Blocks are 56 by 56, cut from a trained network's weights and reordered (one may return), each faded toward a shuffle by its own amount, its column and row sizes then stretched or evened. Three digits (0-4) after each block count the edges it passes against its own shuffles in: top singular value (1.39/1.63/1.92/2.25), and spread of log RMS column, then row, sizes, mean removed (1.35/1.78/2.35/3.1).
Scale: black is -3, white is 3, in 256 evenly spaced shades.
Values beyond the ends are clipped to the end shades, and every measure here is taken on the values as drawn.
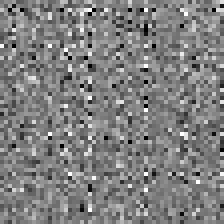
1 3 2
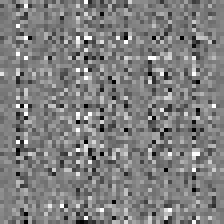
0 4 2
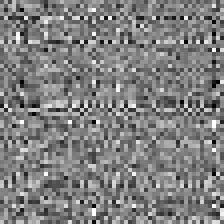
4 1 3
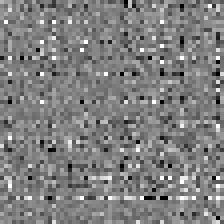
1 3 3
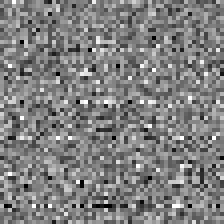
2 0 2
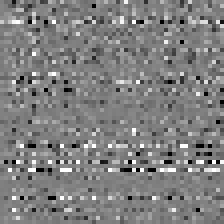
1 1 4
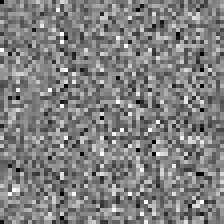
0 2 0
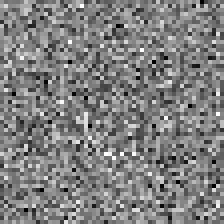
1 0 0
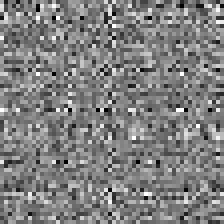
3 2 3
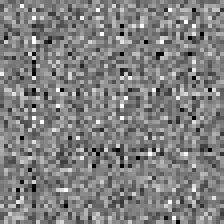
1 1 2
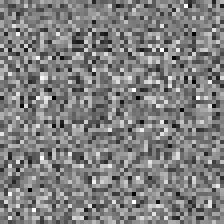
3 0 2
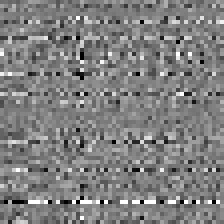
4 0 4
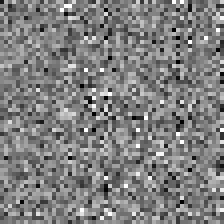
1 2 0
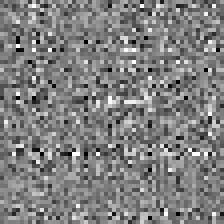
1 2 3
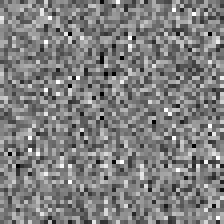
1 1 0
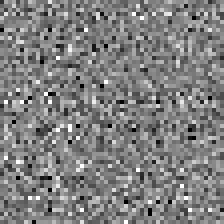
1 0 2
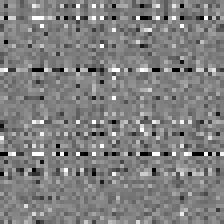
4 2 3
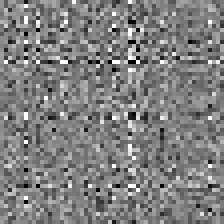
4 3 2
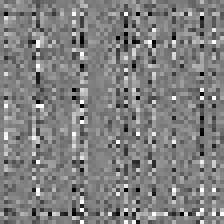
3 4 2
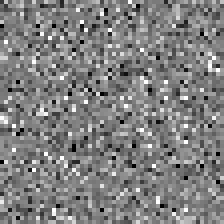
0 0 0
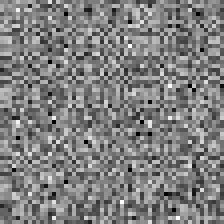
4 0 0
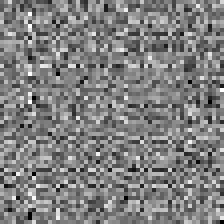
4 0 2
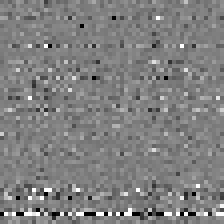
3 0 3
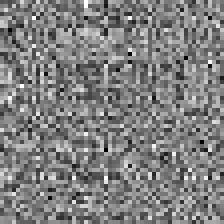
4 1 1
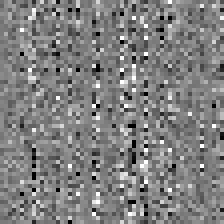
0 4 0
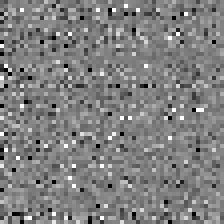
0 1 2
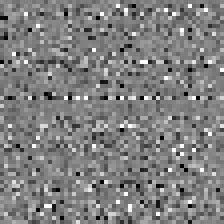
1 0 3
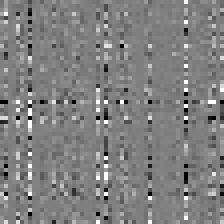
4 4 2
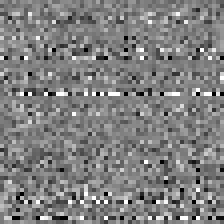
2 0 4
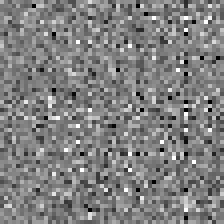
1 1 2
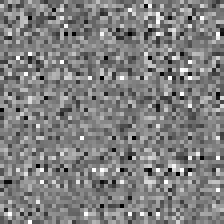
1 2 3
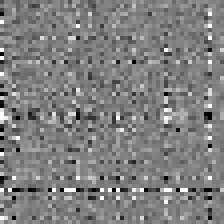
4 3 3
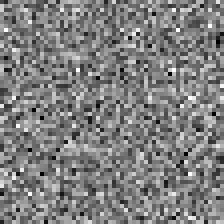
1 0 0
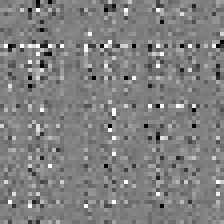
2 3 3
